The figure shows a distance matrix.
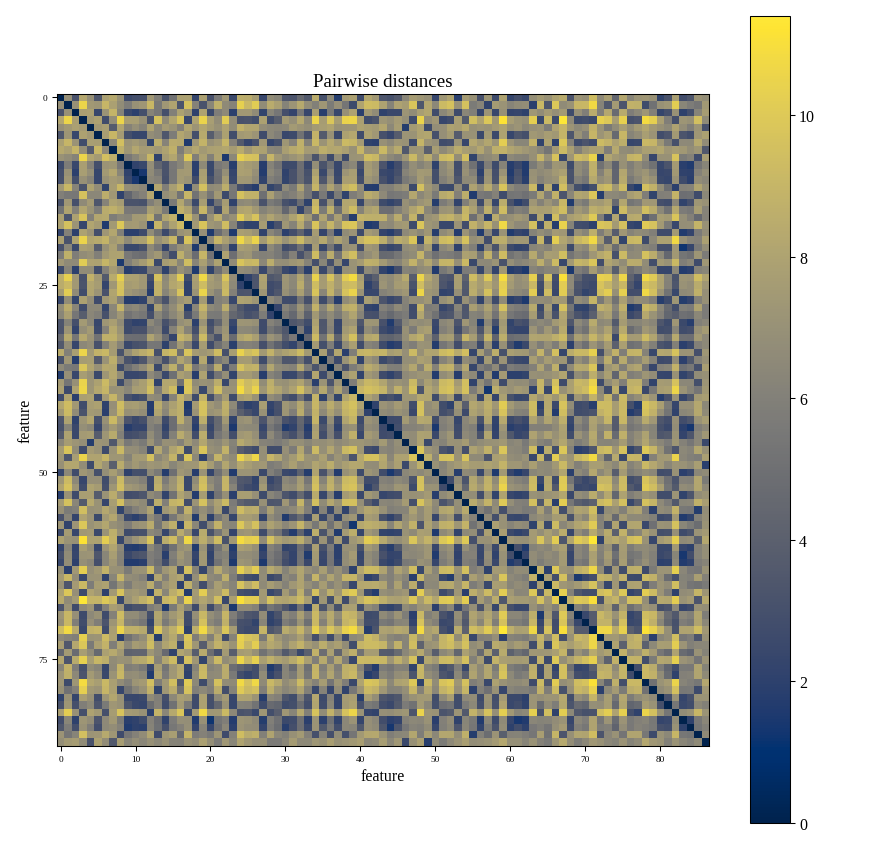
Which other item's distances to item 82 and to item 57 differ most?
39
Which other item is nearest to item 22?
8
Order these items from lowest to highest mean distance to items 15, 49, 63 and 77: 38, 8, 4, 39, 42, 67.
4, 42, 39, 38, 8, 67
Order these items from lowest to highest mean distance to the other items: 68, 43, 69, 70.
68, 43, 70, 69
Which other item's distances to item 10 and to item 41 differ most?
71
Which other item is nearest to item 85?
55
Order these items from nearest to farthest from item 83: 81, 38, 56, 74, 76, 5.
56, 81, 5, 74, 76, 38
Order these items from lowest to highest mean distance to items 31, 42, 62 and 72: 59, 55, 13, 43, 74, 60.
60, 43, 13, 55, 74, 59
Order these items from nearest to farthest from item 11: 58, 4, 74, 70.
58, 74, 70, 4
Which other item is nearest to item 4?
46
